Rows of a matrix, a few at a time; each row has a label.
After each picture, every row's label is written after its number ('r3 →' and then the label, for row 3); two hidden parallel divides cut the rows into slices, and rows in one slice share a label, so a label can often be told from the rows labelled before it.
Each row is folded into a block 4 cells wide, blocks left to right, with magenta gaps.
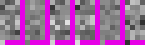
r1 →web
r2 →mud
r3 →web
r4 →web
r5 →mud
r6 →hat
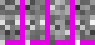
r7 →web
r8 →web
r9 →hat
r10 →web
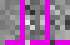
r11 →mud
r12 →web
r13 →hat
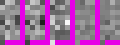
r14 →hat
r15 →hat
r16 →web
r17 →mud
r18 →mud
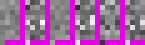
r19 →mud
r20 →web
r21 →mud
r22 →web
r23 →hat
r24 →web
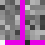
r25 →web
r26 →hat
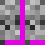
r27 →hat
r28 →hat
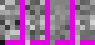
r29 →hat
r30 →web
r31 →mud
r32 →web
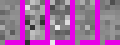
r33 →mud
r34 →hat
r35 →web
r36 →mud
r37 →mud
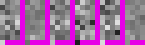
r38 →web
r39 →mud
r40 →web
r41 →hat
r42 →web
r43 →mud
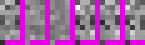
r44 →hat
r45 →mud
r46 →mud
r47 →hat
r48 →hat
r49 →hat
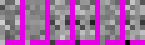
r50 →web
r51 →mud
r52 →hat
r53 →hat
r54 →mud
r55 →hat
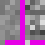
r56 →mud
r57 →web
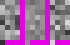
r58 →hat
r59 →mud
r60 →web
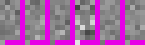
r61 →mud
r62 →mud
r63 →mud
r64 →web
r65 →mud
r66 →mud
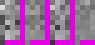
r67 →hat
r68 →mud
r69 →hat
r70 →mud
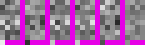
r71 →web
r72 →hat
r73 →web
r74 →web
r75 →hat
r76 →mud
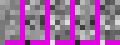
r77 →mud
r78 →hat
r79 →web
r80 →hat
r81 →web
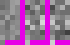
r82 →mud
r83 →web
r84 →web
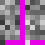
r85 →hat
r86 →web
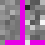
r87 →mud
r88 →web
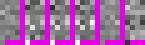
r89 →mud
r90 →web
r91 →web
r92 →web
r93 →mud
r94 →hat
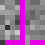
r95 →hat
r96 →mud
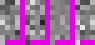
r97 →web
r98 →hat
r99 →mud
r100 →web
